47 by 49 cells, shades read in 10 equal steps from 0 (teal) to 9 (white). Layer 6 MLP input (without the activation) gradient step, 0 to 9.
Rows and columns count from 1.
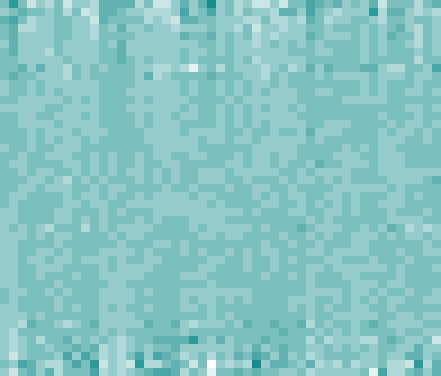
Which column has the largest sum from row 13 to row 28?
8
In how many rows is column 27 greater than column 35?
21
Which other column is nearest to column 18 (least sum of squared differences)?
19
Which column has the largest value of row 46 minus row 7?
24
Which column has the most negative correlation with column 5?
22
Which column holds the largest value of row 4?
29
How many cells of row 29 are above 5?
4
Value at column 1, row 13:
4
